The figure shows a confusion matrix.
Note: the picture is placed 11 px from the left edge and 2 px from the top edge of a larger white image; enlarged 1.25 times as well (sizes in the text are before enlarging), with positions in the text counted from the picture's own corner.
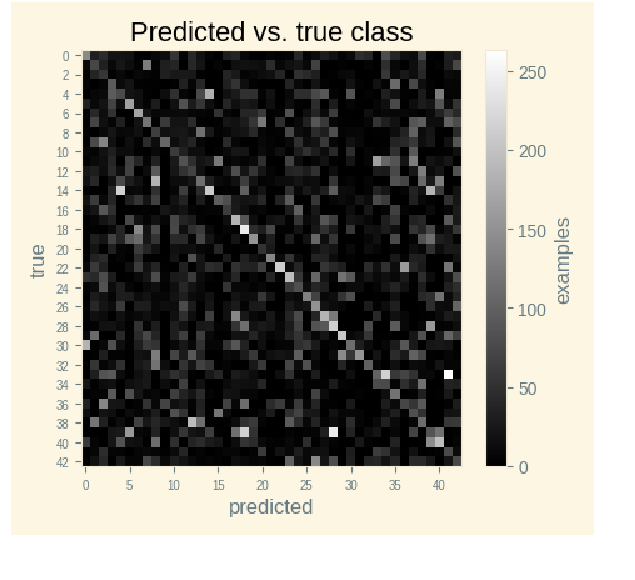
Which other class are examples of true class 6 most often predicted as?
23
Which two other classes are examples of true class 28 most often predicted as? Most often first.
39, 18
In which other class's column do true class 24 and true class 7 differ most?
20
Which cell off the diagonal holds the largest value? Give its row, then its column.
33, 41
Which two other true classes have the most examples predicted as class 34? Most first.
33, 11
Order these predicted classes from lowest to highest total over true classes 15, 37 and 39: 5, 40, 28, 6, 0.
0, 6, 40, 5, 28
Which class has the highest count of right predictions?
18
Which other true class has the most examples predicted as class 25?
32
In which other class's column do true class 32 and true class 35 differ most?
8
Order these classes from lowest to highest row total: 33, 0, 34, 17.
34, 0, 17, 33
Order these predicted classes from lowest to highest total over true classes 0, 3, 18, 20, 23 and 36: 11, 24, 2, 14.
14, 11, 24, 2
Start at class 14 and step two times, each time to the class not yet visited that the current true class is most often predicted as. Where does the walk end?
40
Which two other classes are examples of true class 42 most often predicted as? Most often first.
26, 23
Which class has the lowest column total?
31
